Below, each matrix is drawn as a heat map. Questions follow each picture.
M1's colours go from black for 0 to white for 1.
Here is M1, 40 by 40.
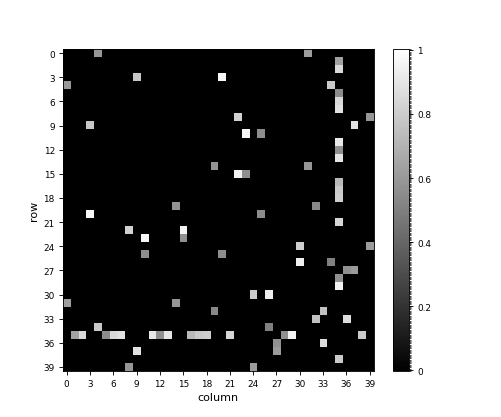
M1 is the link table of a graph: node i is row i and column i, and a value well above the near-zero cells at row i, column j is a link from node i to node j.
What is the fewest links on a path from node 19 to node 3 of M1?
7
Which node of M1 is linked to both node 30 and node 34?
node 26
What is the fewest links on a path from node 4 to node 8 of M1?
6
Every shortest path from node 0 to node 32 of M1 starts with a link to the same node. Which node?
node 31
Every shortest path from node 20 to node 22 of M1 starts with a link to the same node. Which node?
node 25
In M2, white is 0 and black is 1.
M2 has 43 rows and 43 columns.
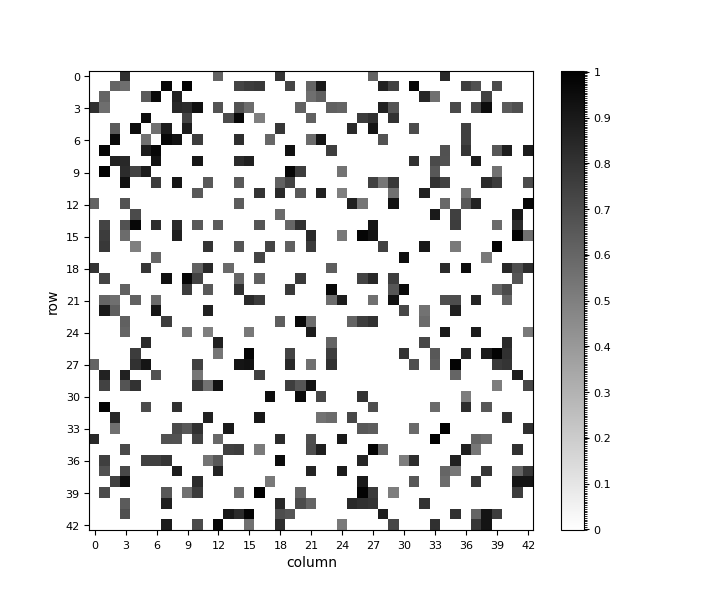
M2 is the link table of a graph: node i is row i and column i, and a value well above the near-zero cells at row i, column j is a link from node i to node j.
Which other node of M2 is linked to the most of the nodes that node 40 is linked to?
node 23
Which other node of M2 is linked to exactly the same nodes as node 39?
node 19
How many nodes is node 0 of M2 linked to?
5
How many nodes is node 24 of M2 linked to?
8
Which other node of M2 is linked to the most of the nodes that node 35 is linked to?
node 1
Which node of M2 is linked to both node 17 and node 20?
node 30
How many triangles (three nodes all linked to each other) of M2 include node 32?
5
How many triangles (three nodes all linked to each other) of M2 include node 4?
7
